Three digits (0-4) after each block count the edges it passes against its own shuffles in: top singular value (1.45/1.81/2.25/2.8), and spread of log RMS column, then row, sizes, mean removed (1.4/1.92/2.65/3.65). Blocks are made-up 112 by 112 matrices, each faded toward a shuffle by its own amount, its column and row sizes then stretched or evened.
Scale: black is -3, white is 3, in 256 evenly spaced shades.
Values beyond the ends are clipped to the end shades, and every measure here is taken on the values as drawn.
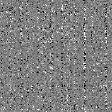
2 3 2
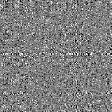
3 2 2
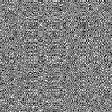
4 1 1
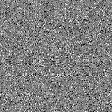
3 0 1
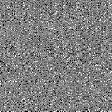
3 0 2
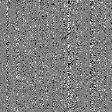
1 4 0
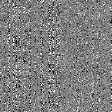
2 4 0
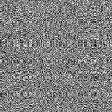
4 1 2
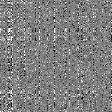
3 4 1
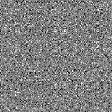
3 1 2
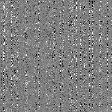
0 4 1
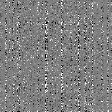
2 4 1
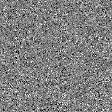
2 1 1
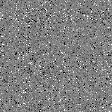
0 2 2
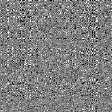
3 3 3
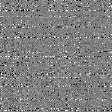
0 2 4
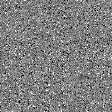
0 2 1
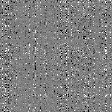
2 4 2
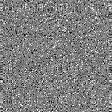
3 0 0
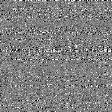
2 0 4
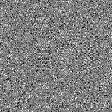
3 0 0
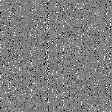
1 3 0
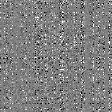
1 4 3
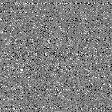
1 0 3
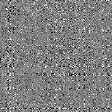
3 3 3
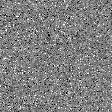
0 1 1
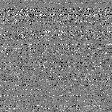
1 0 4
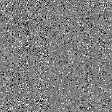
0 3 2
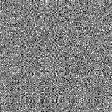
3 0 0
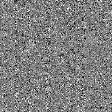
0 3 0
